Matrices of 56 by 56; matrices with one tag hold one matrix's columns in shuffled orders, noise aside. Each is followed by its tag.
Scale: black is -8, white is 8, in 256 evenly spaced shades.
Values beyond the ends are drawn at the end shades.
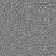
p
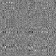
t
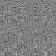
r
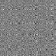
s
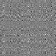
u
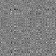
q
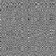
p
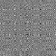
s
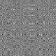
s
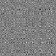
q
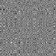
q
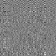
r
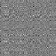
u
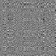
p
